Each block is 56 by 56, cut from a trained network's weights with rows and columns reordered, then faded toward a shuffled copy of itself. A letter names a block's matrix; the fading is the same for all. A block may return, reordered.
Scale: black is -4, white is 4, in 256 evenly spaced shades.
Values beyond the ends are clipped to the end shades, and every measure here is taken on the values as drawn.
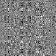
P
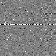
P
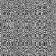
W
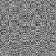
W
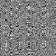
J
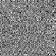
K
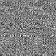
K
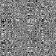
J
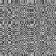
W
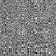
J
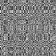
W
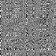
J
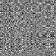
J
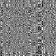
J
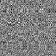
K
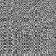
W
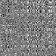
P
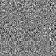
K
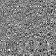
K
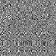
J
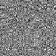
K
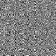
K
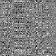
J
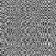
W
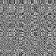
W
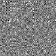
K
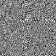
K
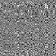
J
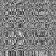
W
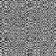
W
